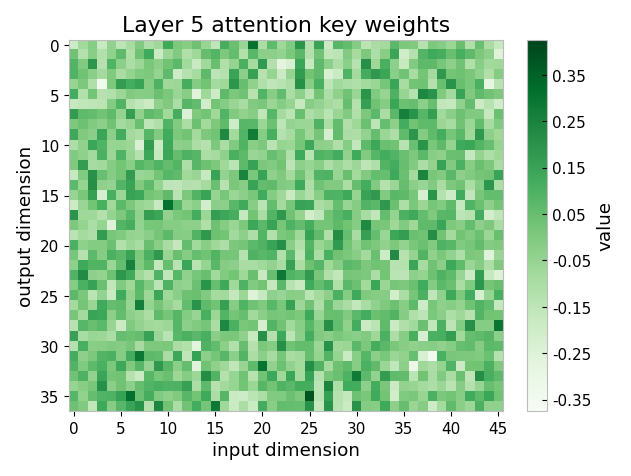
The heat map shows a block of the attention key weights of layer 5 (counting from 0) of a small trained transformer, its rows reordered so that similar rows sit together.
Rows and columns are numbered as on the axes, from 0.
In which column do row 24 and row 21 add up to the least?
24
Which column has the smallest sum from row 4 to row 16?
23
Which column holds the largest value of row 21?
34
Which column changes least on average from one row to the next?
26
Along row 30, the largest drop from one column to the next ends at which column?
28
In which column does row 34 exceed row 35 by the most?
29
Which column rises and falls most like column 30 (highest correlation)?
27
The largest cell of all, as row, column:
35, 25
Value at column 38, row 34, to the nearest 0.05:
-0.1
